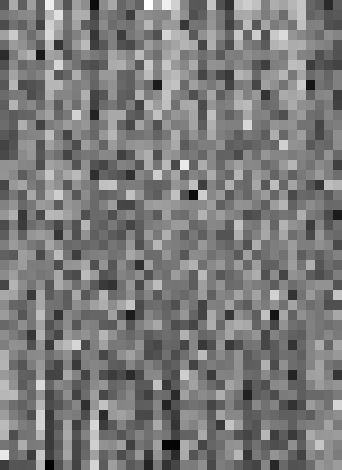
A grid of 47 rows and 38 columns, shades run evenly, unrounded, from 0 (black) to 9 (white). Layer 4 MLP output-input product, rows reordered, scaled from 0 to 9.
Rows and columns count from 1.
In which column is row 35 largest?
9
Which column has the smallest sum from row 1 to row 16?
11
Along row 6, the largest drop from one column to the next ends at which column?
5
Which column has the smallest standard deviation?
25
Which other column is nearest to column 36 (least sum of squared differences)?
8
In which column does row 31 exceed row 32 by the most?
15
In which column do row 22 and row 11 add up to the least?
38
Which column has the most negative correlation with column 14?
32
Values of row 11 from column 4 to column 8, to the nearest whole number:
5 4 5 3 5
